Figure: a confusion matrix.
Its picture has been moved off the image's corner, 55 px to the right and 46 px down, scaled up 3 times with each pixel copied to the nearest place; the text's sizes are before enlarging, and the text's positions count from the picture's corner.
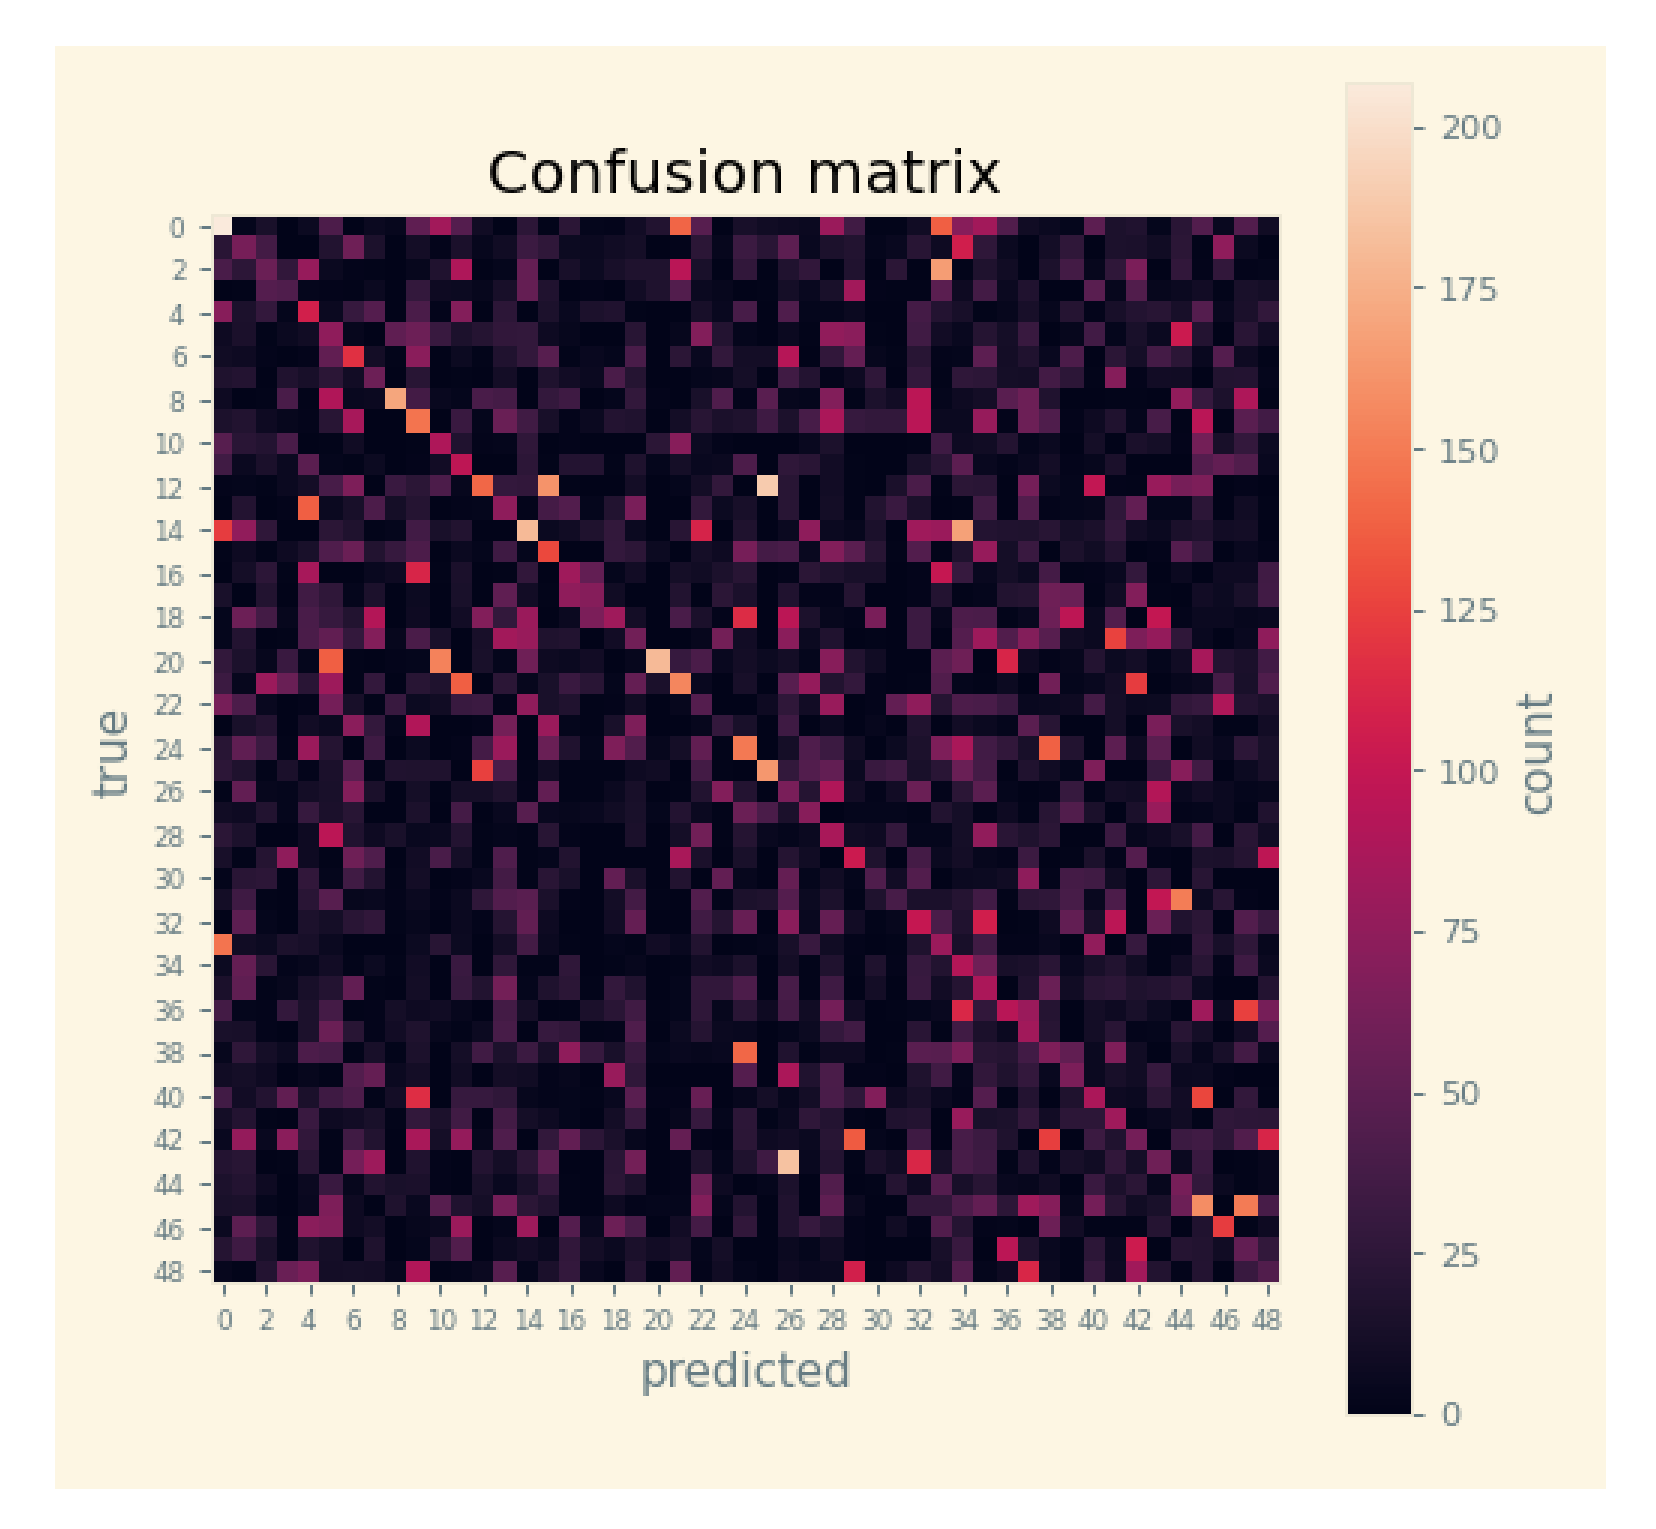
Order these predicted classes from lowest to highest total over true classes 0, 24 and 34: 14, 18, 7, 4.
14, 7, 18, 4
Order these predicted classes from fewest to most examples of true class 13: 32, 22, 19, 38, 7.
38, 32, 22, 7, 19
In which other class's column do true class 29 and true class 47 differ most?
36
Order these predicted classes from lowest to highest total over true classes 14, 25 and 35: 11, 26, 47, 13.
47, 11, 26, 13
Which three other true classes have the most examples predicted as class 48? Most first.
42, 29, 19
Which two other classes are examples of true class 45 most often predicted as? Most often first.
47, 37
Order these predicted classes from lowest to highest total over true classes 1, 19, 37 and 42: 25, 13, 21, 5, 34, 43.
25, 21, 43, 5, 13, 34
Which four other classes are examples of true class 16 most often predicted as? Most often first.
9, 33, 4, 17
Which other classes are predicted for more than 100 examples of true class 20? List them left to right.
5, 10, 36
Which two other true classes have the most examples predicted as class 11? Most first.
21, 2
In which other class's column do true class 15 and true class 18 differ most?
43
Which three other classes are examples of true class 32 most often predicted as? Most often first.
35, 41, 26
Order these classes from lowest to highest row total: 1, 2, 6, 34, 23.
34, 23, 1, 6, 2
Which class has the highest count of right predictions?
0
